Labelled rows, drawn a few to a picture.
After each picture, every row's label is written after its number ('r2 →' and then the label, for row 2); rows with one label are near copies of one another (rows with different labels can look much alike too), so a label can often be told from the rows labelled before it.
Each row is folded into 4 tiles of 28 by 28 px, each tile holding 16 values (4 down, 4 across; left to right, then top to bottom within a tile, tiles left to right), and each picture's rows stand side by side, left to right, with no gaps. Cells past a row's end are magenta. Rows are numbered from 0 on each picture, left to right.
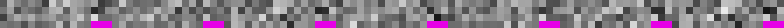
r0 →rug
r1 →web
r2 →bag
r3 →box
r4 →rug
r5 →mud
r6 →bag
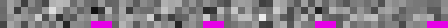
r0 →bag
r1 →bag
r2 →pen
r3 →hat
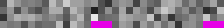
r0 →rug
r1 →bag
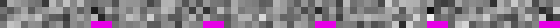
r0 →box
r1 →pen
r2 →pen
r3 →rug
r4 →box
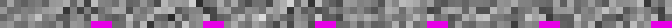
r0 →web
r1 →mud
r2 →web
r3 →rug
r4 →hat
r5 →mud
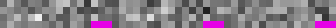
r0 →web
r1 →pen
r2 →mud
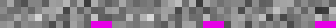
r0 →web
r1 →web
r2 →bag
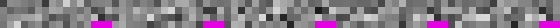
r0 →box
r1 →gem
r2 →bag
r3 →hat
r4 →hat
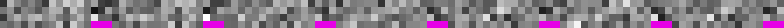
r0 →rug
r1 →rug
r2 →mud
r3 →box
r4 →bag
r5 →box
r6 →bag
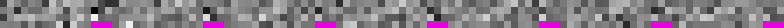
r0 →rug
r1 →box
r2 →pen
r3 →box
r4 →web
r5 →bag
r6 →hat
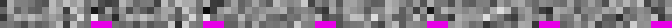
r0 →rug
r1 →rug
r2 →mud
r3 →pen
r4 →gem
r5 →mud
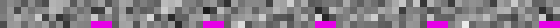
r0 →bag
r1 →bag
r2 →box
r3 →web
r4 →box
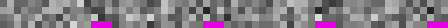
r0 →mud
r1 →pen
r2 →rug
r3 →pen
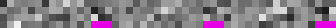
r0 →box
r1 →bag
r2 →gem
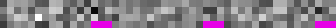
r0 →pen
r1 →gem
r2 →pen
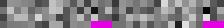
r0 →pen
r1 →rug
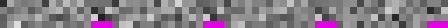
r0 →box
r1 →box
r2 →box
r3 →bag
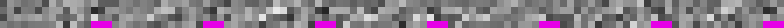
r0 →rug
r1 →gem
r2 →gem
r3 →hat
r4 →hat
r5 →mud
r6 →bag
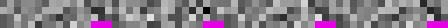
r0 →mud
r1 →pen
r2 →mud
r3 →mud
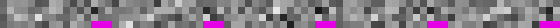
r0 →pen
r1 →box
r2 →bag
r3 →pen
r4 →gem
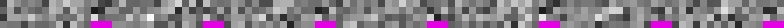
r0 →rug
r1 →web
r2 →bag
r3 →box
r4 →rug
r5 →gem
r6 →bag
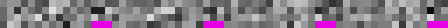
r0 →bag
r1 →gem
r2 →rug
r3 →rug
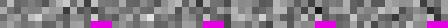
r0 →web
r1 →web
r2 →pen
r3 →mud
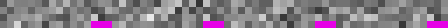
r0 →box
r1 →web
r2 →bag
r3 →hat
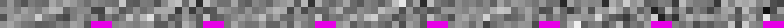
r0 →gem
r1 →web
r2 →web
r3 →web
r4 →gem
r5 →box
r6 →rug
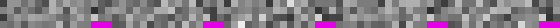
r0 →rug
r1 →mud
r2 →box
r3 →rug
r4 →mud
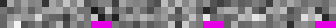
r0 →box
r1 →rug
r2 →hat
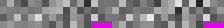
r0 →web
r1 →web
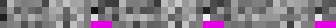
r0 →rug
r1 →rug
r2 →rug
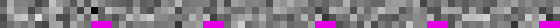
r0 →pen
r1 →hat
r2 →box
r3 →mud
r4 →hat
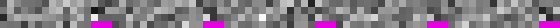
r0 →rug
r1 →mud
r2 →web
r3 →hat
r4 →box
